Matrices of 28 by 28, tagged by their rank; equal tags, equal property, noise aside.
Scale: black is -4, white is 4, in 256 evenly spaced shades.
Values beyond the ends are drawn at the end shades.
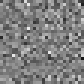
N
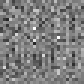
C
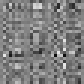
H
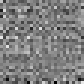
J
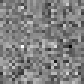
N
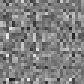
J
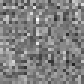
N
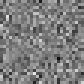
N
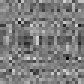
J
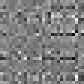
H
